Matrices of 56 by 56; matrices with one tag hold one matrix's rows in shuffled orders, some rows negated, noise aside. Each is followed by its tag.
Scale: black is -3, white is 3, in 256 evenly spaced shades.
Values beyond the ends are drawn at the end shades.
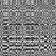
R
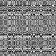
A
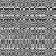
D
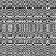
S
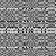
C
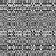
A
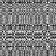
S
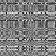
C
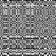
R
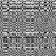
R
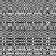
S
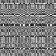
D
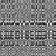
D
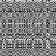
S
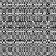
S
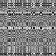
A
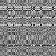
A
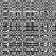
R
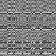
A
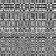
D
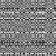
D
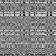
D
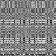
D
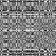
R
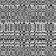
D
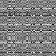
A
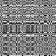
R
